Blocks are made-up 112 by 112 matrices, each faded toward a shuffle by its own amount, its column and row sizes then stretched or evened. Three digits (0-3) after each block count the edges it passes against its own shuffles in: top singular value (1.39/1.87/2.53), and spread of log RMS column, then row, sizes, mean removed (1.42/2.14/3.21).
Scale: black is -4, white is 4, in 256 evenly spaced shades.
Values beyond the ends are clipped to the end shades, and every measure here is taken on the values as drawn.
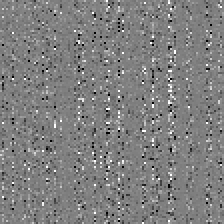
0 3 0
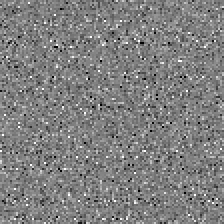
0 0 1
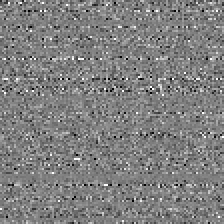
0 0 3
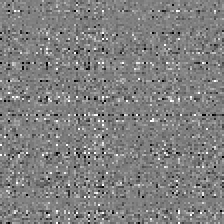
2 2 3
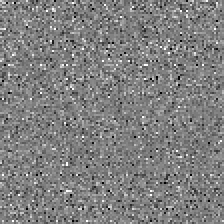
0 1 2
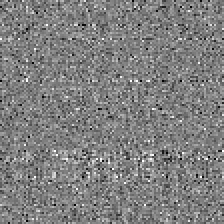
2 0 2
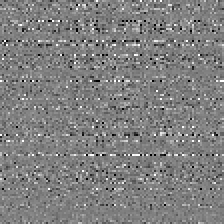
3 1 3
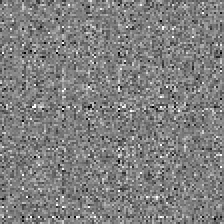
1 2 2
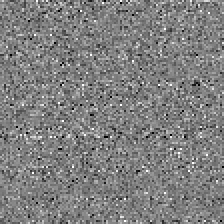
1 0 2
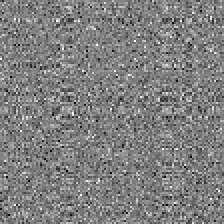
3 1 1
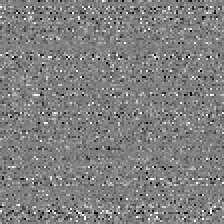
0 0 3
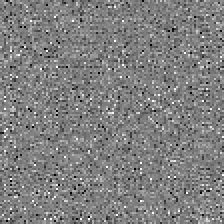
2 1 1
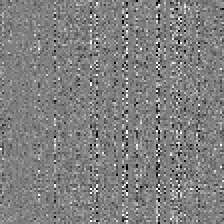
3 3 1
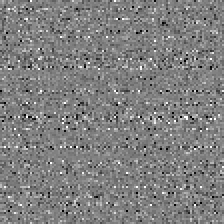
1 1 3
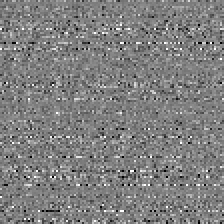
0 1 3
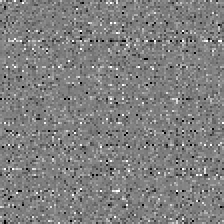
2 1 2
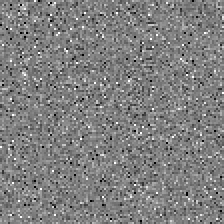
1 1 0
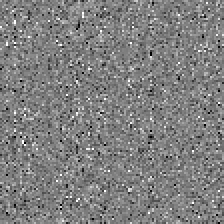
0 2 0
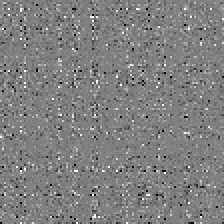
2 2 2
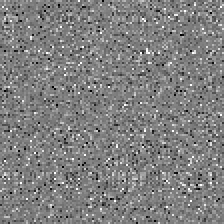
2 0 1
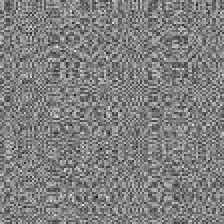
3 1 0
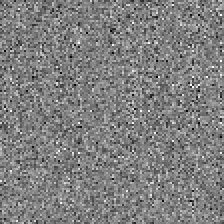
0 2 1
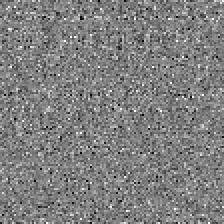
1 0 2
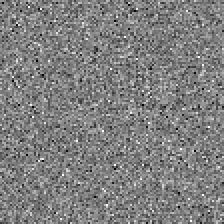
1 0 0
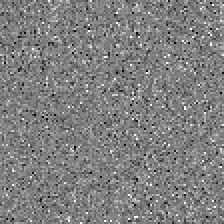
0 1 0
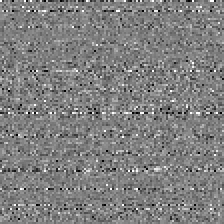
2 0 3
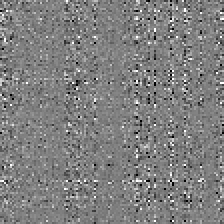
2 3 2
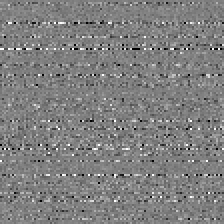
1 0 3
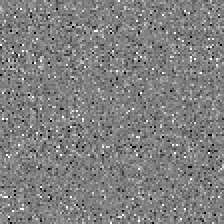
1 1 1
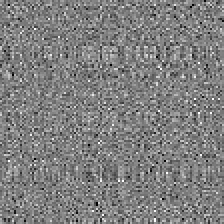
3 1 1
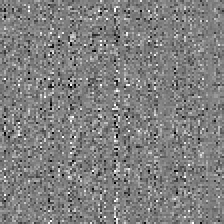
0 3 2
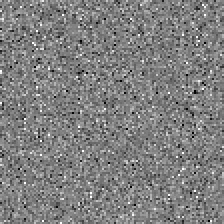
0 1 0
